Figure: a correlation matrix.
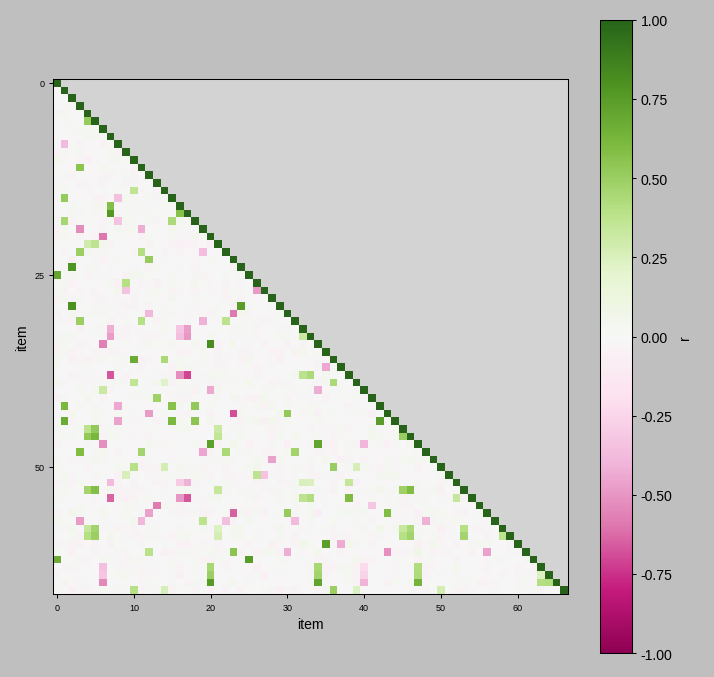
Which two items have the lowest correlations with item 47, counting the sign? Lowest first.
6, 40
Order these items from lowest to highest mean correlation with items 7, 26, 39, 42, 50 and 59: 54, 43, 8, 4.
54, 8, 43, 4
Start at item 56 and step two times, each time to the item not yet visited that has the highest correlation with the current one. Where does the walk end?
30
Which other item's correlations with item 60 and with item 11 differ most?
35
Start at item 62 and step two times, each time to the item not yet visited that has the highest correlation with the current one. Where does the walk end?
0
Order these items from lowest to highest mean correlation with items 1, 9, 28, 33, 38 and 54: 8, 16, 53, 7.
7, 16, 8, 53
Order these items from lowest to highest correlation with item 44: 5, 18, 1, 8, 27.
8, 27, 5, 18, 1
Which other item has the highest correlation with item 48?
3
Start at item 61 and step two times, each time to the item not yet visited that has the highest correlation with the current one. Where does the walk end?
12
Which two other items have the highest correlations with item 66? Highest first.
36, 10
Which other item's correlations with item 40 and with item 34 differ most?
20
